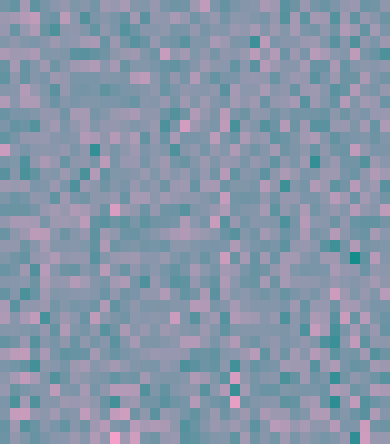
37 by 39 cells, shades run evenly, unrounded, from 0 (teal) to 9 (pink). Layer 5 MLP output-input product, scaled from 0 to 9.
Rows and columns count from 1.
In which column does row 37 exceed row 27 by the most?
12
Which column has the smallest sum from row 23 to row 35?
34
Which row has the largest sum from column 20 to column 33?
5
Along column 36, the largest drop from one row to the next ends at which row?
22
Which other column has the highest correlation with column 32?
3
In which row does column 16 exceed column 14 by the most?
4
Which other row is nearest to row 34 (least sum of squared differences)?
29
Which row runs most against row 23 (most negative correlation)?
27
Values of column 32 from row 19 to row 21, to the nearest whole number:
5 4 5
